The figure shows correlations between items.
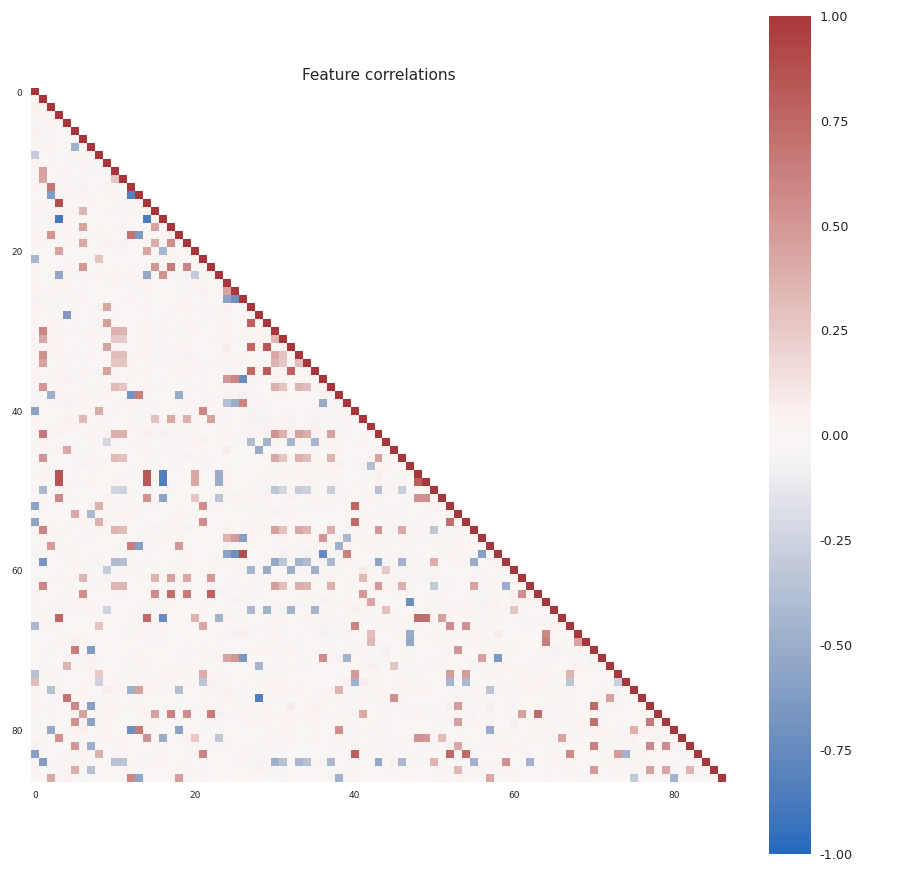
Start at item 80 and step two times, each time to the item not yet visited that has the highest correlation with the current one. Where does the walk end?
38
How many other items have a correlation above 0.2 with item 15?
8
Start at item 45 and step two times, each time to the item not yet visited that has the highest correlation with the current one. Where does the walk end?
4
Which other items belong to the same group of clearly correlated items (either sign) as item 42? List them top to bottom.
47, 64, 68, 69
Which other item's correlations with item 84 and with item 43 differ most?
1
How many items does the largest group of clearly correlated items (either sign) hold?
15
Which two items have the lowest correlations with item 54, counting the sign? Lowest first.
0, 74
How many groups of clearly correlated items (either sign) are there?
10
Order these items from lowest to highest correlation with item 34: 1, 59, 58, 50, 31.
59, 50, 58, 31, 1
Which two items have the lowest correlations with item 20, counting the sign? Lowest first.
16, 23
